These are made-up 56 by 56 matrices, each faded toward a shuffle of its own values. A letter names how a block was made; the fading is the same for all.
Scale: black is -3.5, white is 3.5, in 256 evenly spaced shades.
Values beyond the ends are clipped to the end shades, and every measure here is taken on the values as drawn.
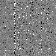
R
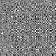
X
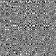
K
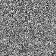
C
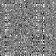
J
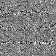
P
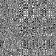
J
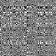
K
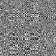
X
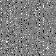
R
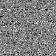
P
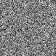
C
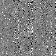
R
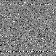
P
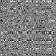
K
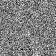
C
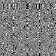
J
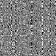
J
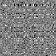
K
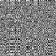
X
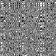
J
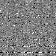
P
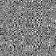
J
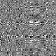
K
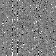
R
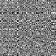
X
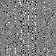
R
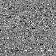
P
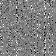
R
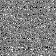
P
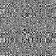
X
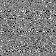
P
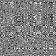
K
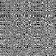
X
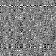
K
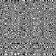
K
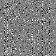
R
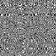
K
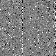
R
